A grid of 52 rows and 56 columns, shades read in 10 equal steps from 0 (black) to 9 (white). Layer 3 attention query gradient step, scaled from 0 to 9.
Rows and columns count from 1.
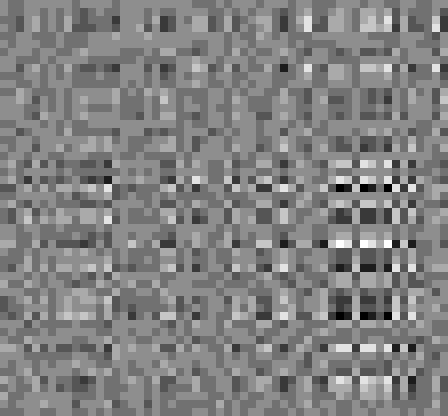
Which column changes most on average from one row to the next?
49
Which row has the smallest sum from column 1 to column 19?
23
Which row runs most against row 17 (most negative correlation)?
12
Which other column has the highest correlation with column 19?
15
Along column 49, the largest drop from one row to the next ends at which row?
24
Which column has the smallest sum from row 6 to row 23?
14
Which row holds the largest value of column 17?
31
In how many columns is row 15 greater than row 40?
22
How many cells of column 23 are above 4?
28
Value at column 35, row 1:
5
